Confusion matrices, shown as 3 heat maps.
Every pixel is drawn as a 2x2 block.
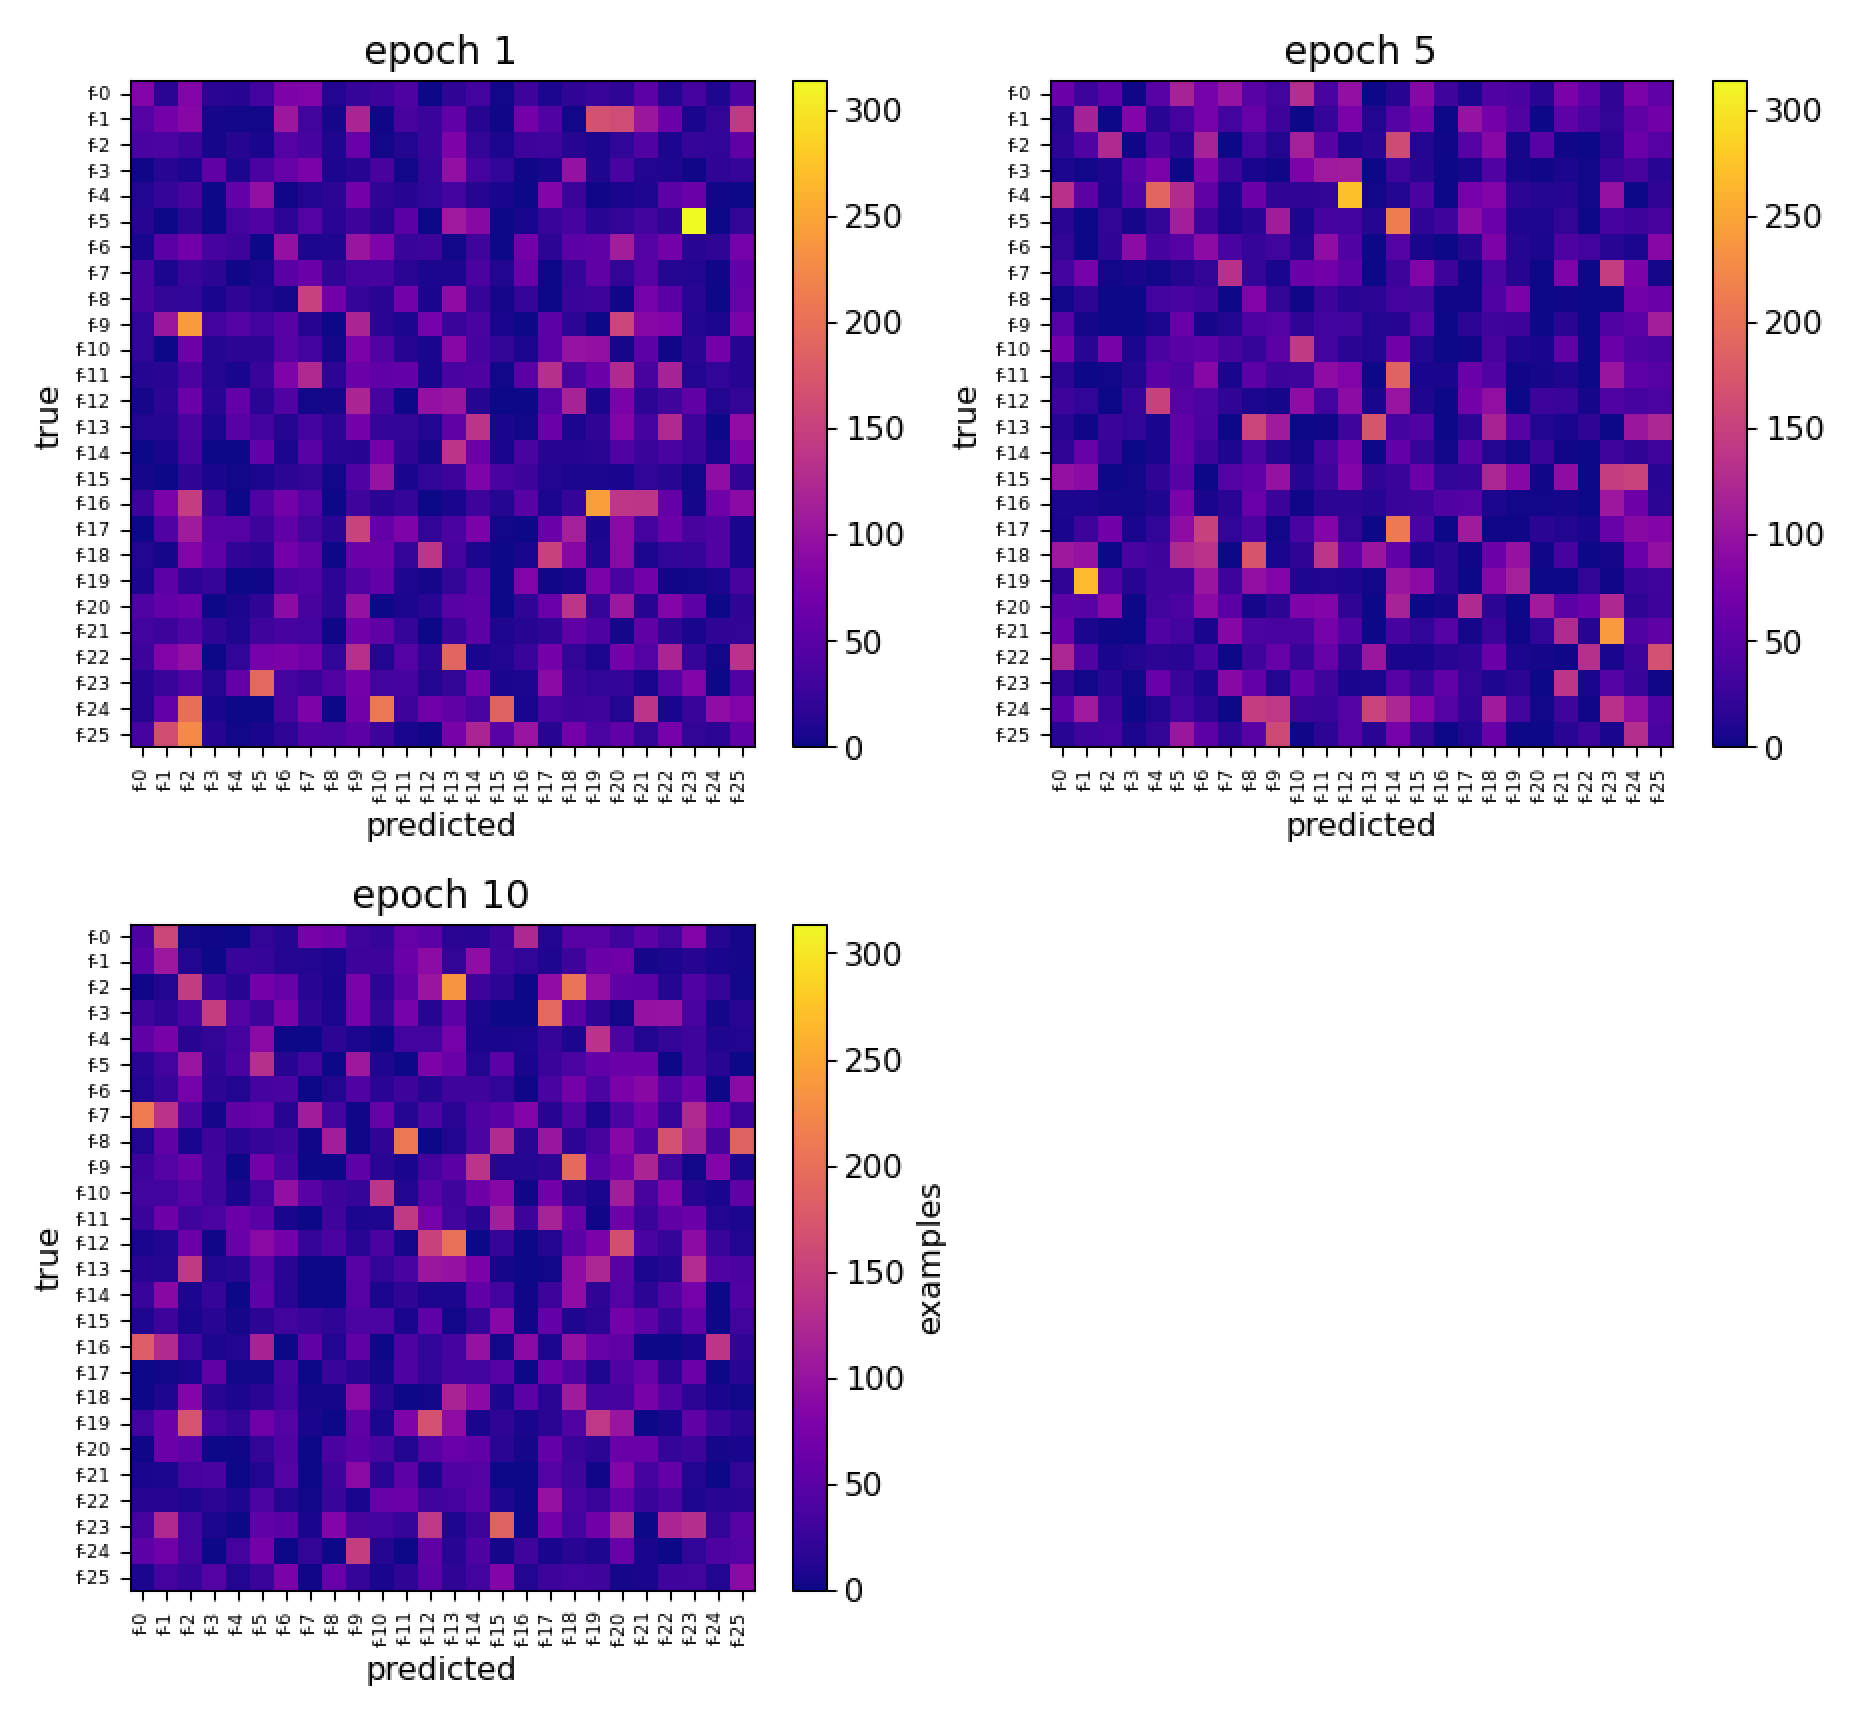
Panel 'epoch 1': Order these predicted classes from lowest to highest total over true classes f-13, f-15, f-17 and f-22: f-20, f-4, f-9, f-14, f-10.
f-4, f-10, f-20, f-14, f-9
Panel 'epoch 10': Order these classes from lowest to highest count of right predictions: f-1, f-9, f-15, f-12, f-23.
f-9, f-15, f-1, f-23, f-12
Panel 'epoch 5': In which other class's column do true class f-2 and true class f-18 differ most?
f-8
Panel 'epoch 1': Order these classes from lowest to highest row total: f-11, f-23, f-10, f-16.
f-10, f-23, f-11, f-16
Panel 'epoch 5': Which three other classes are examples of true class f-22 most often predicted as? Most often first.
f-25, f-0, f-13
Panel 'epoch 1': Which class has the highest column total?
f-2
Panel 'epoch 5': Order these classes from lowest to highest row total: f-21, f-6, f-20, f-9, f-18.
f-9, f-6, f-21, f-20, f-18
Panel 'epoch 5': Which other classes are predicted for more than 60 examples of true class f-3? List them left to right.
f-4, f-6, f-10, f-11, f-12
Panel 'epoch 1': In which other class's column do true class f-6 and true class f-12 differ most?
f-13
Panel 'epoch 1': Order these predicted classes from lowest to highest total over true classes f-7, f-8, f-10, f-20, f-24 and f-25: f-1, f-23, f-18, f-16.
f-23, f-16, f-1, f-18
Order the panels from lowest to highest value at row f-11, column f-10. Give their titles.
epoch 10, epoch 5, epoch 1
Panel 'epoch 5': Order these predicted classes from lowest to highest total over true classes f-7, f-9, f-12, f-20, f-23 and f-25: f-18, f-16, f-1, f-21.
f-16, f-1, f-18, f-21
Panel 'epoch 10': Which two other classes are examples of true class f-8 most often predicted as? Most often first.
f-11, f-25
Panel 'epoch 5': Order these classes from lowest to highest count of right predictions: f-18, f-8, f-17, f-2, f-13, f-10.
f-18, f-8, f-17, f-2, f-10, f-13
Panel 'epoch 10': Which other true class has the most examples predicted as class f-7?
f-0
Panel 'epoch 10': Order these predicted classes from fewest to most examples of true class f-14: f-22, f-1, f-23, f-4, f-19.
f-4, f-19, f-22, f-23, f-1
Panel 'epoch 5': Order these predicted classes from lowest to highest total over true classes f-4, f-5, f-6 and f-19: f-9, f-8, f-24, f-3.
f-24, f-3, f-8, f-9
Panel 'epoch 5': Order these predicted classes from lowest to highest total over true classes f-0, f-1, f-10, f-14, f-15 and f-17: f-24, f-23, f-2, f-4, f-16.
f-16, f-4, f-2, f-23, f-24
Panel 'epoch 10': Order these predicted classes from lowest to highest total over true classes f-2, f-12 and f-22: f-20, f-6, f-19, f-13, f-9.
f-9, f-6, f-19, f-20, f-13
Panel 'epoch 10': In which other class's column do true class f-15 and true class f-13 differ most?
f-2
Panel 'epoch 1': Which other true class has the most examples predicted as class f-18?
f-20
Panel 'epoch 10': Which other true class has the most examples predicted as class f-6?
f-10
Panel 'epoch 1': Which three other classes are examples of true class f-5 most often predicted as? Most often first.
f-23, f-13, f-14
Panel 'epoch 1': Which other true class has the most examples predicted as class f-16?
f-25
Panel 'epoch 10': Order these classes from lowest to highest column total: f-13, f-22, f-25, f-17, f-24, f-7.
f-7, f-24, f-25, f-22, f-17, f-13
